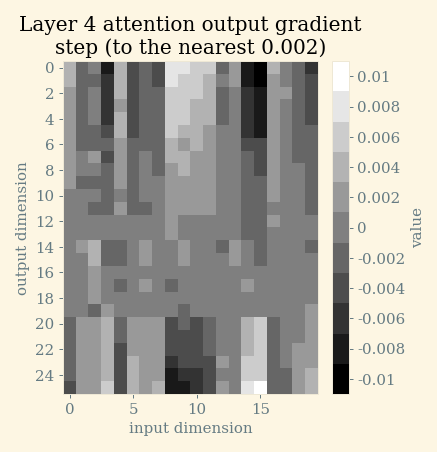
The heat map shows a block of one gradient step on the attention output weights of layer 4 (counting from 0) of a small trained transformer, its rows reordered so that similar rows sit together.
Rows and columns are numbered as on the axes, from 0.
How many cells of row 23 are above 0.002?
4
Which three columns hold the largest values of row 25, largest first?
15, 14, 3
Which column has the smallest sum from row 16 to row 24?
8
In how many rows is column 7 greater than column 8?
7
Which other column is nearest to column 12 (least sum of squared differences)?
18
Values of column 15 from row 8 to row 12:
-0.004 -0.002 -0.002 -0.002 -0.002
